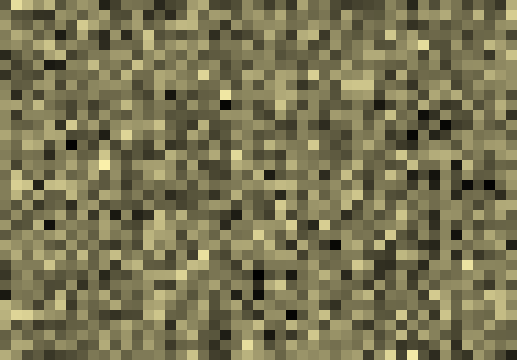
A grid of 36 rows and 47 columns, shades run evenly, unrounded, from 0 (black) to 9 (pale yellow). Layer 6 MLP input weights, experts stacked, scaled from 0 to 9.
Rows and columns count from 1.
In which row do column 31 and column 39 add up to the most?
5
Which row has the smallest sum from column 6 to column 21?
15
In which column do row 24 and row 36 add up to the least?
42
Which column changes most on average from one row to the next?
27
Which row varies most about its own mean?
32
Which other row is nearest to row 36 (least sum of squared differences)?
33
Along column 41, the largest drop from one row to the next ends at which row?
13
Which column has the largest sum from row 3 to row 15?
46
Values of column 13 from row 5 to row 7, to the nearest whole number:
4 3 7
